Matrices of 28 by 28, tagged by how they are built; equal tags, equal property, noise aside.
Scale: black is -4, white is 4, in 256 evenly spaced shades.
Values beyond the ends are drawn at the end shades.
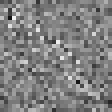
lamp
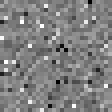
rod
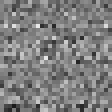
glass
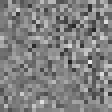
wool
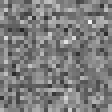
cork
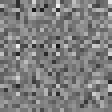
glass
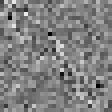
lamp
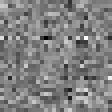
glass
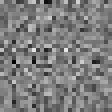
glass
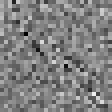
lamp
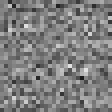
cork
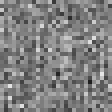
cork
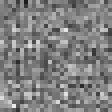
cork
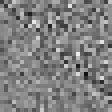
wool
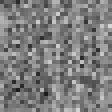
cork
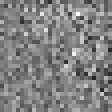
wool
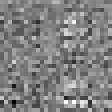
glass
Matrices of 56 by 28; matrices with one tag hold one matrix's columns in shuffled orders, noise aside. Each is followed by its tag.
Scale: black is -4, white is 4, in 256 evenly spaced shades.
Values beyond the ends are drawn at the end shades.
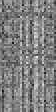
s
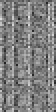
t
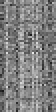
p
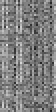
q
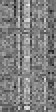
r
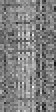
p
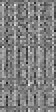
t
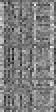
t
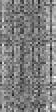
q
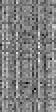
p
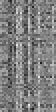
q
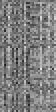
t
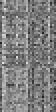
s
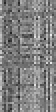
s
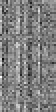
q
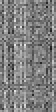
q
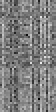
s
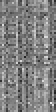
s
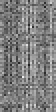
q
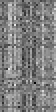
t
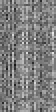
p
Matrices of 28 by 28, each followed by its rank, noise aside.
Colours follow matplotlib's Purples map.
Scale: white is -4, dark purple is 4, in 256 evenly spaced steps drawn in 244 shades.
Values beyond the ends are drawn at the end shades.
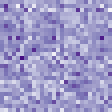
six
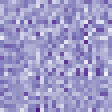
six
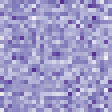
eight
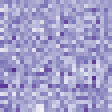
six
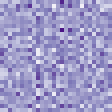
four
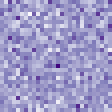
six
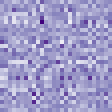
four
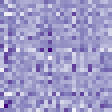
three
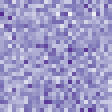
eight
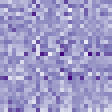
three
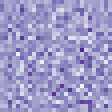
six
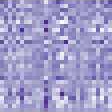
three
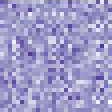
six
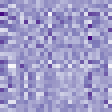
three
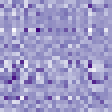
three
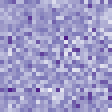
six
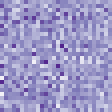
six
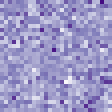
eight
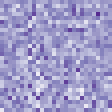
eight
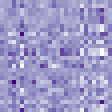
three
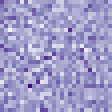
eight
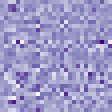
four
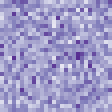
eight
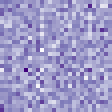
eight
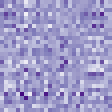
four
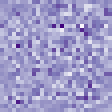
six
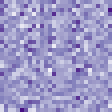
six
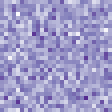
eight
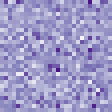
eight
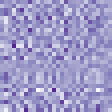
three
